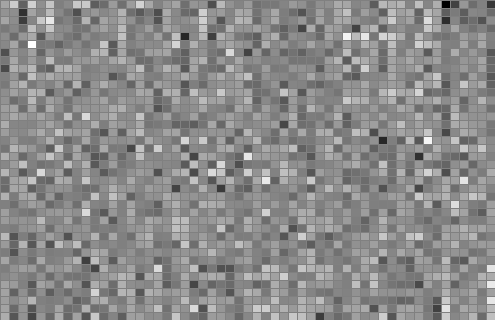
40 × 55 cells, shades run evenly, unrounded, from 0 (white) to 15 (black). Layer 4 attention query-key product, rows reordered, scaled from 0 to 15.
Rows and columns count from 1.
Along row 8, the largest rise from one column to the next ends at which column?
39
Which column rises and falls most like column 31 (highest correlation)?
55
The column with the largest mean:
50
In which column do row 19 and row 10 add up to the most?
13
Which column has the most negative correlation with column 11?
37
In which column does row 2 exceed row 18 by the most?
21
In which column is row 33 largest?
10
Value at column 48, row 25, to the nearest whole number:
5
